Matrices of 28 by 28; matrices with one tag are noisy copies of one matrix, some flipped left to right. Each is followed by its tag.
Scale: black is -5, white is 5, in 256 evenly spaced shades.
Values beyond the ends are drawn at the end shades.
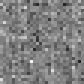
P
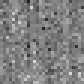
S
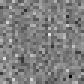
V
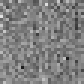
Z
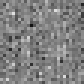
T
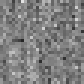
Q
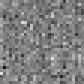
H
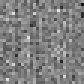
T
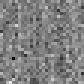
V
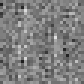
T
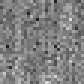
S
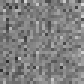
Z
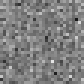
P
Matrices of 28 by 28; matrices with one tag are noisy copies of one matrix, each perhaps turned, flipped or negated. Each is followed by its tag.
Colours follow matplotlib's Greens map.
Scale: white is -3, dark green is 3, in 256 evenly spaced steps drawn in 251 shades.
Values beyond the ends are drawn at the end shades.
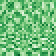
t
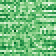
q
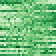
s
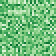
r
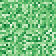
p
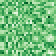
t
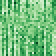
s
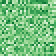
r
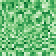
t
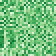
r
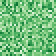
p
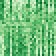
s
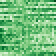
s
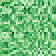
t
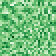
t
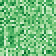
r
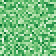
p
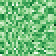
t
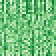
q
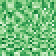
t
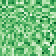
t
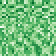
t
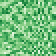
t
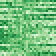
s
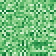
r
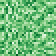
t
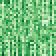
q
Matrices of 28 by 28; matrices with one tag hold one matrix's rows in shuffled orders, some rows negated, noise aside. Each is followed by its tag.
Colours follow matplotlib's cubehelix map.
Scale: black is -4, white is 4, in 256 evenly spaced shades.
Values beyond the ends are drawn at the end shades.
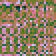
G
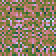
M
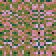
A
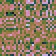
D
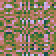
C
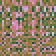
M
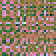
G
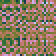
G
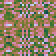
C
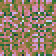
A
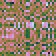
D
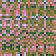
G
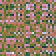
D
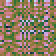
C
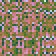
M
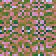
A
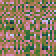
D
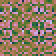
A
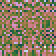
M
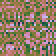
D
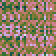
G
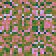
A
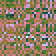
D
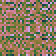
D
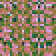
A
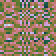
C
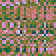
G
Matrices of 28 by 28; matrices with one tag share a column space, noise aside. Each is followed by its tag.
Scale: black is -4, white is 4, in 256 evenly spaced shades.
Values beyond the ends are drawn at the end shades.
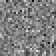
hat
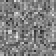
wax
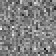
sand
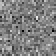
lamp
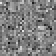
sand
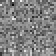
hat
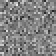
lamp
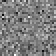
hat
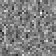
wax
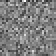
hat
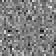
lamp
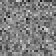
hat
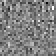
sand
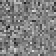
sand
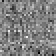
wax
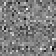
sand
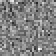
sand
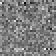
sand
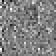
sand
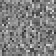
wax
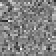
sand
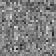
sand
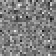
lamp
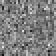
wax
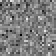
lamp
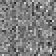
sand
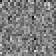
lamp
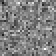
sand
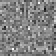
sand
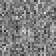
wax
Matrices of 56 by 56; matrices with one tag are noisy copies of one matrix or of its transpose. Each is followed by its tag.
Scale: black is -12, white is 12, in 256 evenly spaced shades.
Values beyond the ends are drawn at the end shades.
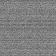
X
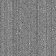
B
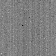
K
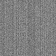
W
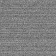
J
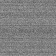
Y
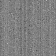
X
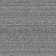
Y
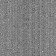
K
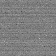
J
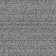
X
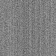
K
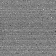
K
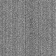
Y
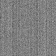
B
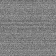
X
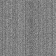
Y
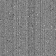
W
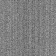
K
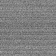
K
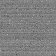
J
